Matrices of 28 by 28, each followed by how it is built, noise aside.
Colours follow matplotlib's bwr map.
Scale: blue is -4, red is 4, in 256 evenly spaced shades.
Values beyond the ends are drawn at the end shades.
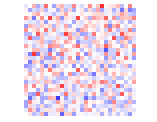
repeating columns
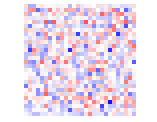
repeating columns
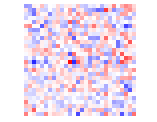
low rank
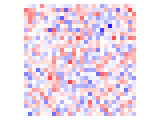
repeating columns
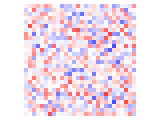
repeating rows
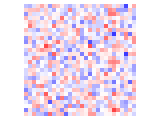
repeating rows
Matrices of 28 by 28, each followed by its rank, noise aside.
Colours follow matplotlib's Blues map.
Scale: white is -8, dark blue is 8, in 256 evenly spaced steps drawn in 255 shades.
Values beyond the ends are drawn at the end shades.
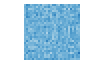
six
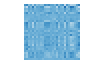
one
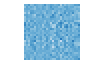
four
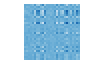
one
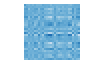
one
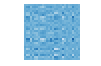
two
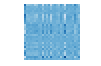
one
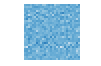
four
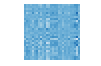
two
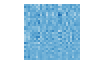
three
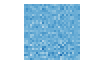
four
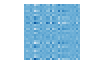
one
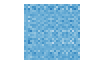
three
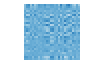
two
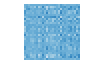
two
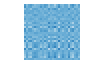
one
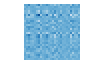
two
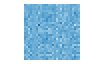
four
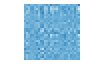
three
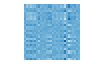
one
